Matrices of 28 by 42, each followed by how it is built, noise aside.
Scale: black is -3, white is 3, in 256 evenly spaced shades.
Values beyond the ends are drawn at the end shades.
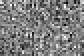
low rank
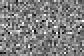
uneven rows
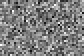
noise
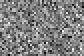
Toeplitz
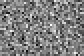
noise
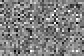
low rank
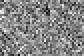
Toeplitz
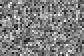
noise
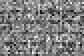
blocks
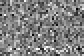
uneven rows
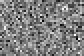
noise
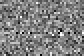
uneven rows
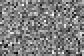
noise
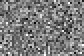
noise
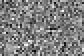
noise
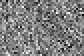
Toeplitz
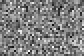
noise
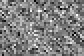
Toeplitz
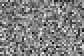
noise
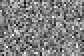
noise
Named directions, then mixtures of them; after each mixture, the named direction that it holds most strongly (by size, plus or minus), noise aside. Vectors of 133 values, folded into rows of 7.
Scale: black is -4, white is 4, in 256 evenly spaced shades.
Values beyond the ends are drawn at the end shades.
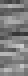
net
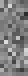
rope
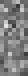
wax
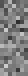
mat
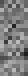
mat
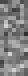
wax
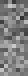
mat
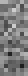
wax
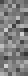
mat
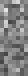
wax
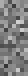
mat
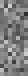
rope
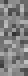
wax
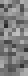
wax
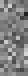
rope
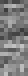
net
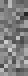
rope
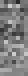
net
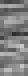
net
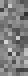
rope
